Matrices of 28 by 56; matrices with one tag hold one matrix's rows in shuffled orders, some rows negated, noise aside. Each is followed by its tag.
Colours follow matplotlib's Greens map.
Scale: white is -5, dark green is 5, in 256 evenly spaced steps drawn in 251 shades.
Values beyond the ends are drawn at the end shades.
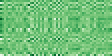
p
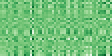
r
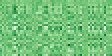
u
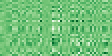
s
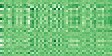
p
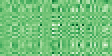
s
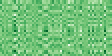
u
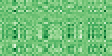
u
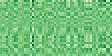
r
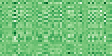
u
